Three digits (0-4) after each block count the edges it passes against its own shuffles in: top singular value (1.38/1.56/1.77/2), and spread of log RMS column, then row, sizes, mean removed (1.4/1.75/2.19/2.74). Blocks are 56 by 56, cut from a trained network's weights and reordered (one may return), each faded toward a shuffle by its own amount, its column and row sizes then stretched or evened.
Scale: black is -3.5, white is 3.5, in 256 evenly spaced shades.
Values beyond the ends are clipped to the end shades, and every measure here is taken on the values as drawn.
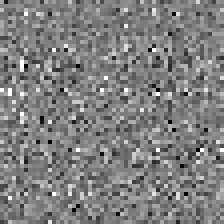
2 2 3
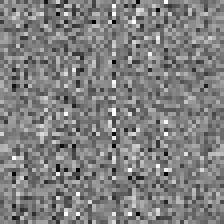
0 3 1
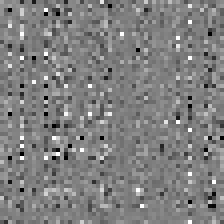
1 4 2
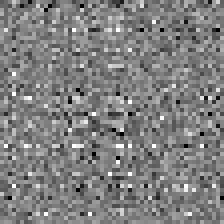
4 1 3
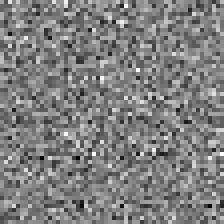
1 0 1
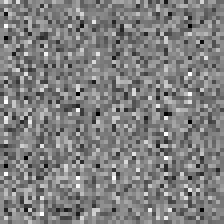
0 4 1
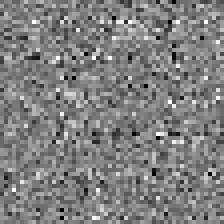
2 1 2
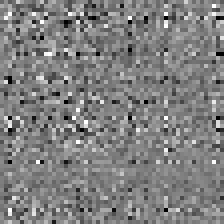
0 3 4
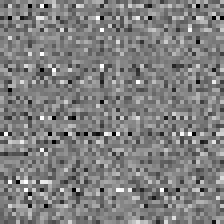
2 1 4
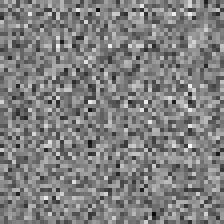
4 1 1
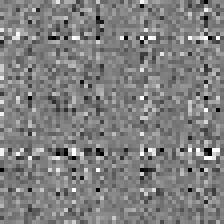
4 4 3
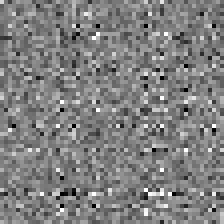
3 2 3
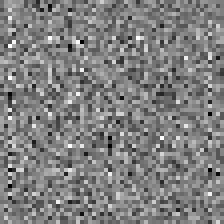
1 3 1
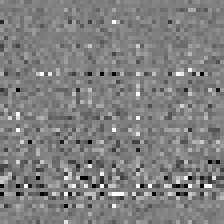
3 1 4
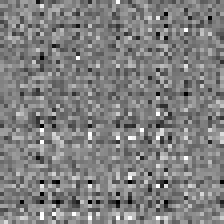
3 4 2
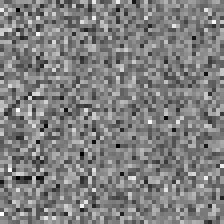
2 2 0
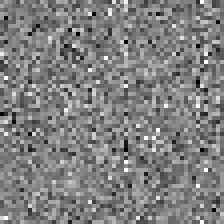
1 2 0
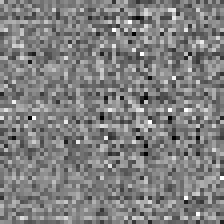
1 2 2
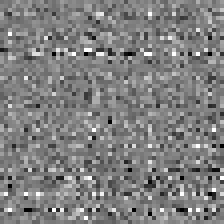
0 2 4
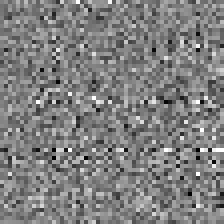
2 1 2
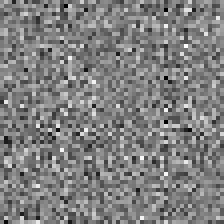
2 2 1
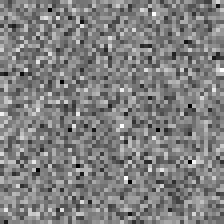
0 0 0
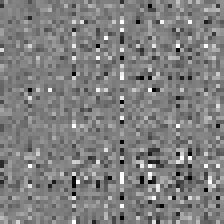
2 4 3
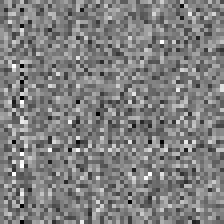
2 3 0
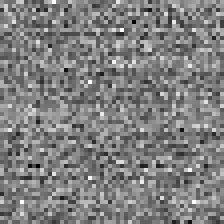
1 0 1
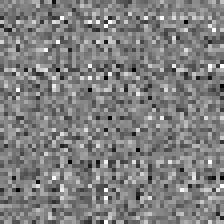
3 1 3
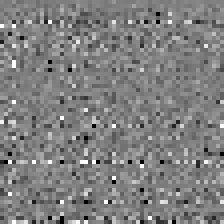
1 2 4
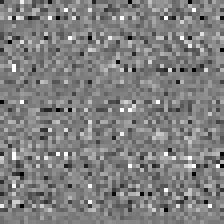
0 1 4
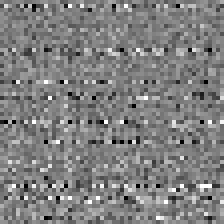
1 0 4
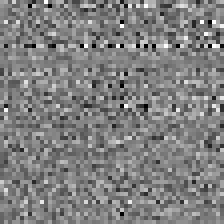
1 0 4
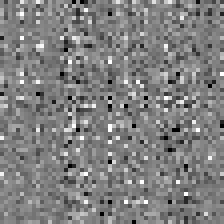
1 4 2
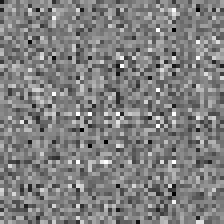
1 3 2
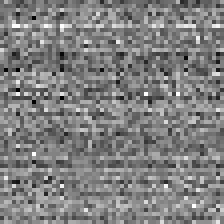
4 2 2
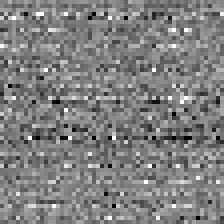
1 0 4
